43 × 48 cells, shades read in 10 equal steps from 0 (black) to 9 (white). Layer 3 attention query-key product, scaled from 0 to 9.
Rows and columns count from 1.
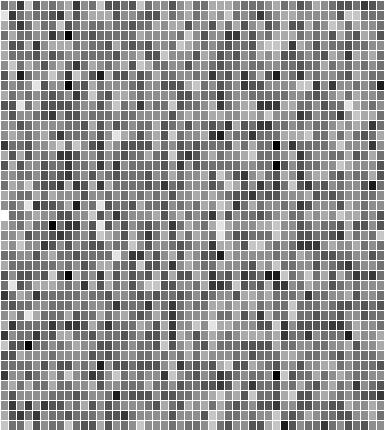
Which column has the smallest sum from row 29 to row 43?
22
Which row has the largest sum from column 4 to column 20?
29
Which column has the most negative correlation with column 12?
33
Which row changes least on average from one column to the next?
36
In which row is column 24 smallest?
16
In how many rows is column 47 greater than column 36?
16
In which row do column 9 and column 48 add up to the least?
9
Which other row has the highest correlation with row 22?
13
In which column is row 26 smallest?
28
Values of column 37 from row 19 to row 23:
7 5 5 4 5
